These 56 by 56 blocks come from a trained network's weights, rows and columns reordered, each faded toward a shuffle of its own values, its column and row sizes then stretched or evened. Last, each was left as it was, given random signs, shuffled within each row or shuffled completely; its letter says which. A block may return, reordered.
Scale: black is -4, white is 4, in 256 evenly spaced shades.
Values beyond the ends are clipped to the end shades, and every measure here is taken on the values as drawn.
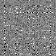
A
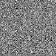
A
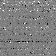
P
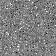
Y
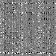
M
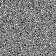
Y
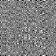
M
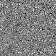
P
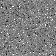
Y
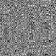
M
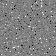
Y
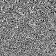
P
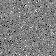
Y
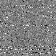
P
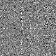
A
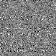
P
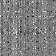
M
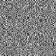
M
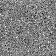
Y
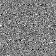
P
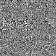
A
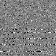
P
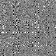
A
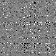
A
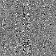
A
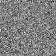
P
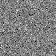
Y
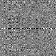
M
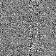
A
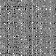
M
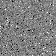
Y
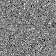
Y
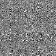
A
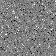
Y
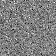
Y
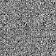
A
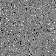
Y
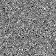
P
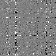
A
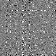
A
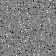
Y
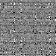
M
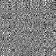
M
